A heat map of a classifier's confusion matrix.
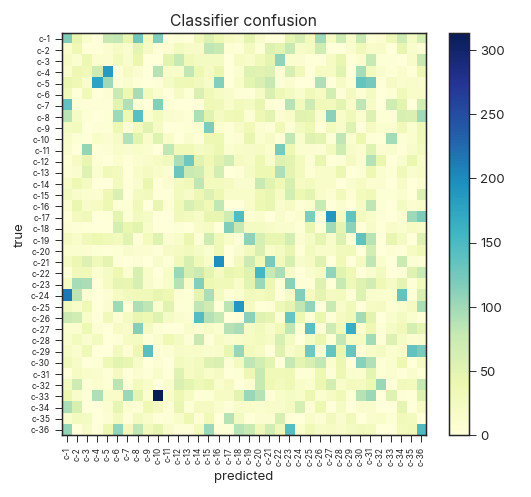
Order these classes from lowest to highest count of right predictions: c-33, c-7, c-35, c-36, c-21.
c-35, c-33, c-7, c-21, c-36
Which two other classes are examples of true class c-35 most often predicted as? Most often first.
c-17, c-22
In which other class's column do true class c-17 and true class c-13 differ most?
c-27
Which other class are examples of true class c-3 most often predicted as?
c-22
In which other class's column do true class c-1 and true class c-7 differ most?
c-8
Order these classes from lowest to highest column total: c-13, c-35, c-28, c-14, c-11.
c-11, c-35, c-13, c-28, c-14
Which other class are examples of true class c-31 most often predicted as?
c-20
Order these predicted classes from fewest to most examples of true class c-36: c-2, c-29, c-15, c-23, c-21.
c-2, c-29, c-21, c-15, c-23
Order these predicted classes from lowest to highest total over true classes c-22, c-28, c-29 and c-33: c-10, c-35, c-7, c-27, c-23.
c-23, c-7, c-35, c-27, c-10
